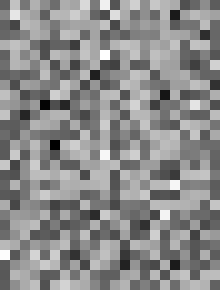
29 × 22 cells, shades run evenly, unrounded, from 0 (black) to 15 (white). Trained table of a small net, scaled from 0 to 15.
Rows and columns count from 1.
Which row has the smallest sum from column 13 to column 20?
27
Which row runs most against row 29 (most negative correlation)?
12
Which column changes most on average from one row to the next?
18
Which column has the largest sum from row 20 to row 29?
4
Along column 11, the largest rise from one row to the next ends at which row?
6
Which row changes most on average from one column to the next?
26
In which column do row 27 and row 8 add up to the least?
16
